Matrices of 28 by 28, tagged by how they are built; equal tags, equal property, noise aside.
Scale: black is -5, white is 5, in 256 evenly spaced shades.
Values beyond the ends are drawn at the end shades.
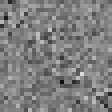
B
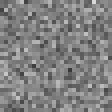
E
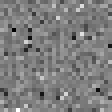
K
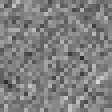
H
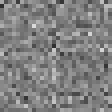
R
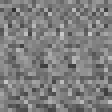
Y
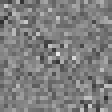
B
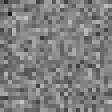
E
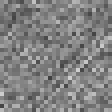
H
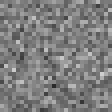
E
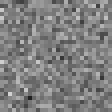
E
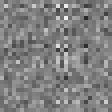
R
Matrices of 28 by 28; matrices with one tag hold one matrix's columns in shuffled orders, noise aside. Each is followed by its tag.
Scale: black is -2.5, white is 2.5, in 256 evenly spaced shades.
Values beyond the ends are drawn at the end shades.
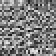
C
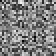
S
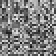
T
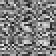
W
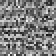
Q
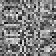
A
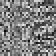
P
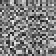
C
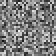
S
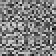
W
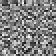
C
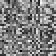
T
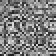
W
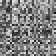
T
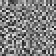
C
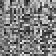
T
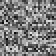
A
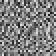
P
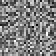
P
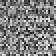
Q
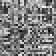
T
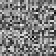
A
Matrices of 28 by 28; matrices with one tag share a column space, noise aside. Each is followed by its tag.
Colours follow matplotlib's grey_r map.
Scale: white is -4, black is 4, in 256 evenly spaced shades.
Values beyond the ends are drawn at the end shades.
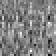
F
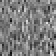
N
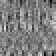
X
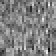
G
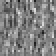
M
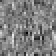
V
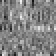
X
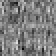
G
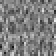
N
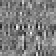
V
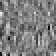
V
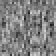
F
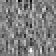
M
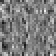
N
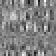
X
